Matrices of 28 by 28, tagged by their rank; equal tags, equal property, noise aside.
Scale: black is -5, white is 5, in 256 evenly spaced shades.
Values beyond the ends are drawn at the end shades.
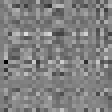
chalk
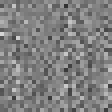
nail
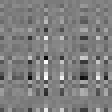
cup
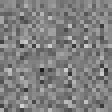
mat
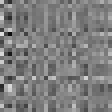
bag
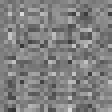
chalk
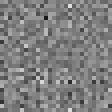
nail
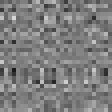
chalk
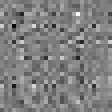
chalk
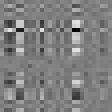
cup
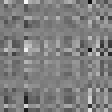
bag
